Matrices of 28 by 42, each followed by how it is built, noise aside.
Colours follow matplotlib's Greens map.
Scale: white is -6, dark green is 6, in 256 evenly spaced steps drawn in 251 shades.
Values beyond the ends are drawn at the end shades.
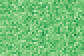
repeating rows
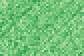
Hankel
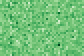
uneven columns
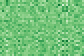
low rank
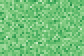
repeating rows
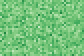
repeating rows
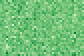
uneven columns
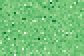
sparse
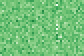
uneven columns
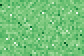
sparse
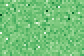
sparse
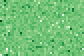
sparse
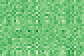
low rank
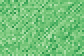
Hankel
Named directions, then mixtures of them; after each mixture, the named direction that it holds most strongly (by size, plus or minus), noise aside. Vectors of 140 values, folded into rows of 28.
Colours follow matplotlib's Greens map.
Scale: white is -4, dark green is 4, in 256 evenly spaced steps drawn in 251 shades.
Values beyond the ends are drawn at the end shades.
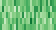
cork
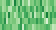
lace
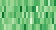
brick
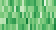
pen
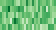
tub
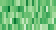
tub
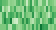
tub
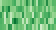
tub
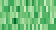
tub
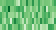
tub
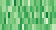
lace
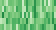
pen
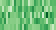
lace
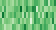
brick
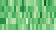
pen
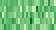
brick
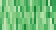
cork
